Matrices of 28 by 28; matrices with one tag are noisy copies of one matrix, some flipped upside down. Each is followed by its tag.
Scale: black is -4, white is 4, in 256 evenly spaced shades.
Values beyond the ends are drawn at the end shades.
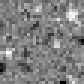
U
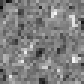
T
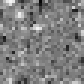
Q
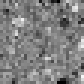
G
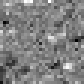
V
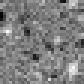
U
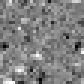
Q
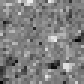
V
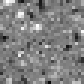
Q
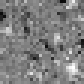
U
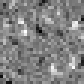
T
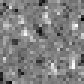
T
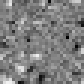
Q
